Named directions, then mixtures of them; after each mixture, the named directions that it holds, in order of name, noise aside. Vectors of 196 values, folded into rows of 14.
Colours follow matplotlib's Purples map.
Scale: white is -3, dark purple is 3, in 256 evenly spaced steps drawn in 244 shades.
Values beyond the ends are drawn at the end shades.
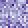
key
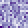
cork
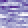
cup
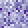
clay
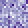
key.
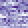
clay, cup.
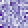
cork.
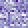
clay, cup, key.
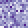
clay, cork.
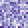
cork.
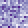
cork, cup.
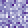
key.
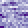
cork, cup.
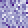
clay, cork, key.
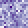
clay, cork.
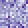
key.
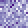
clay, key.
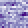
cup, key.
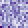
cork.
